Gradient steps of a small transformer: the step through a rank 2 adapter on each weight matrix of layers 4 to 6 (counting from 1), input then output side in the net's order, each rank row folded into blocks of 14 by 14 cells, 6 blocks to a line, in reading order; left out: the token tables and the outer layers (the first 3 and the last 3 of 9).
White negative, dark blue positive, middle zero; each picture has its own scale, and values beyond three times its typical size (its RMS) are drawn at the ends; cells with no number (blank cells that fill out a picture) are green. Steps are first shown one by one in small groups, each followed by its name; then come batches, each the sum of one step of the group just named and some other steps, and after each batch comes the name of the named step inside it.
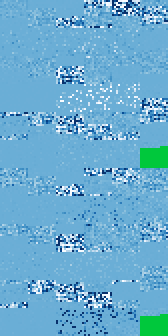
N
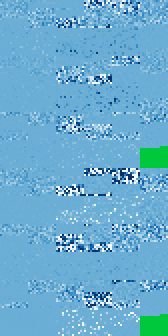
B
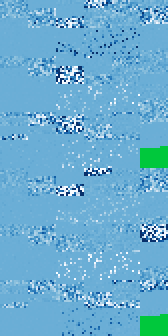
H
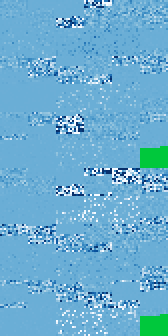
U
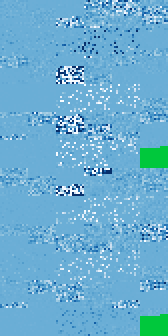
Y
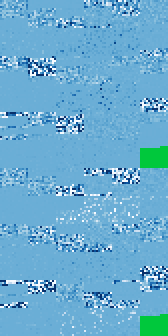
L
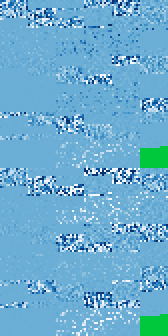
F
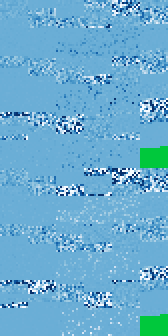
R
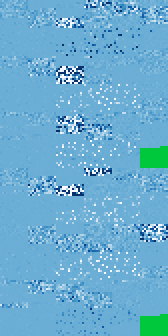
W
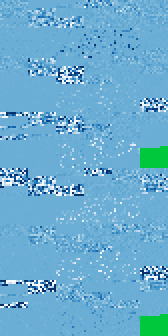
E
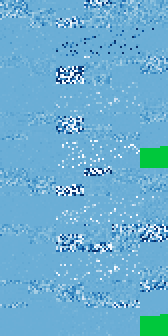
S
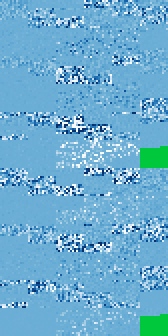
S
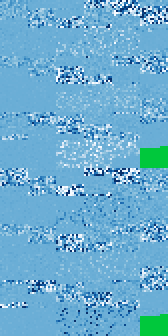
B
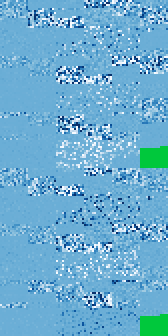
W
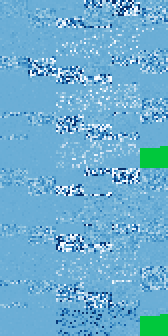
N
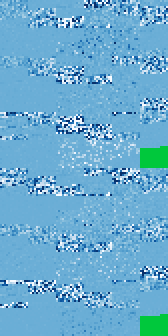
E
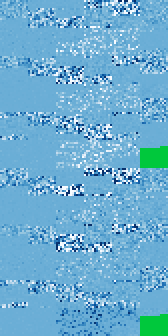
Y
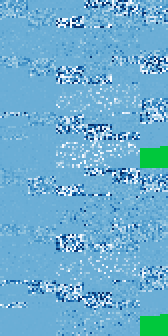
W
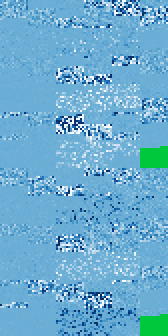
N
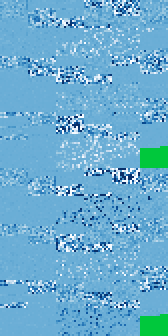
L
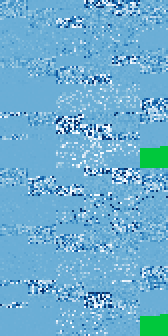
U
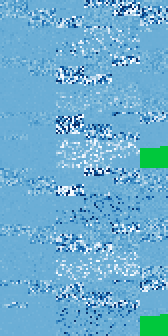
S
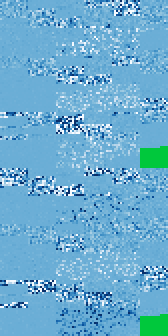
E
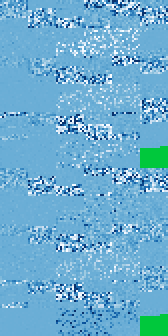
N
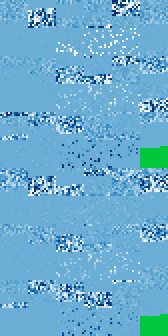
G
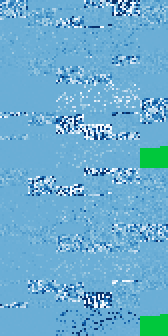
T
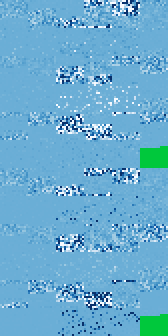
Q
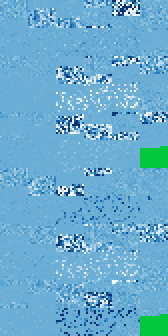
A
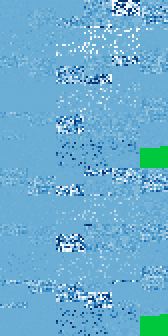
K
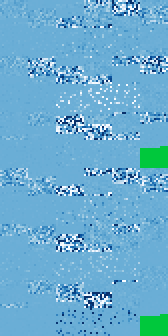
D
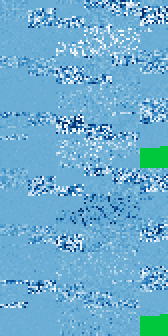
G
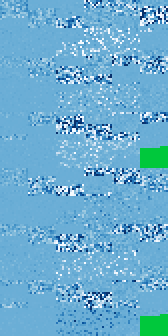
D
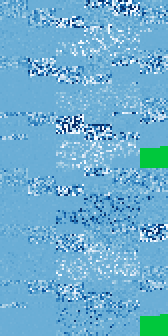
A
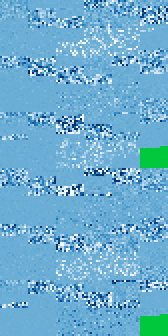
Q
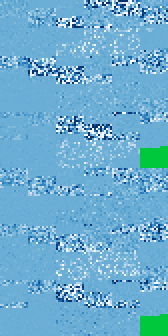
K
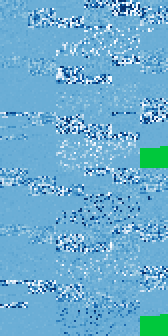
A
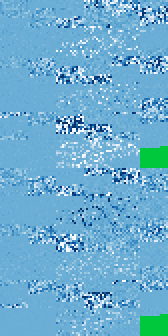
D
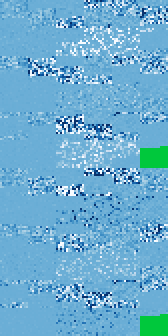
D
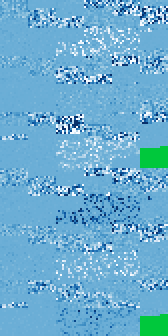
A
